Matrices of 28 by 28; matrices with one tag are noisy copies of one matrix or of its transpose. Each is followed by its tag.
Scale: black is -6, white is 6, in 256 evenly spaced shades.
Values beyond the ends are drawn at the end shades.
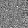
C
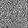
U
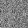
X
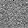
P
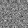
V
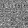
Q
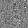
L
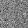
X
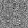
L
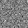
V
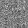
Q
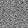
U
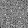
C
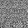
C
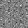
V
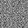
P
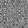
P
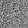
L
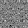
V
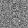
L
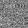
Q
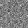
V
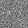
U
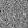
X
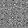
P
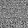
C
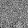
C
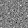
V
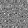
V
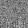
C
